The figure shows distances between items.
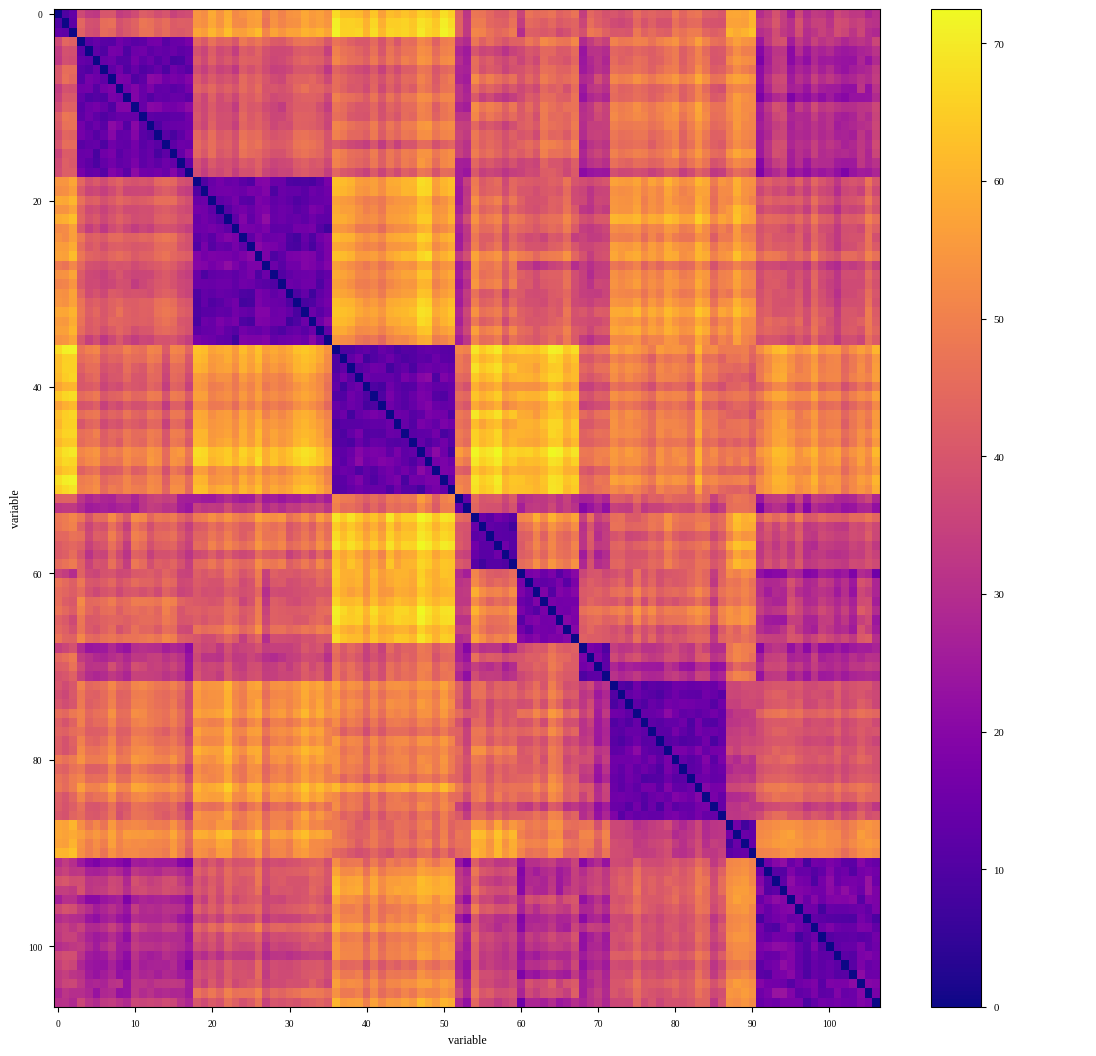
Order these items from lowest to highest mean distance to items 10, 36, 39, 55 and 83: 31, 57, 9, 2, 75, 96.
9, 75, 96, 57, 31, 2
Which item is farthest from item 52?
47
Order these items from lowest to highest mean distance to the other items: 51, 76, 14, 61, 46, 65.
14, 76, 61, 65, 46, 51
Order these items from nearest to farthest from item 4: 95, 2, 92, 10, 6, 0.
6, 10, 95, 92, 0, 2
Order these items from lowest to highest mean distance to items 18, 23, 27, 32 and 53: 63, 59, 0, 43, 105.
63, 105, 59, 0, 43
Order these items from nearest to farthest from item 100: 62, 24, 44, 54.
62, 24, 54, 44
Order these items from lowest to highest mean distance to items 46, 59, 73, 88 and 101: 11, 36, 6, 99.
99, 6, 11, 36
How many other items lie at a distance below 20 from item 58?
5
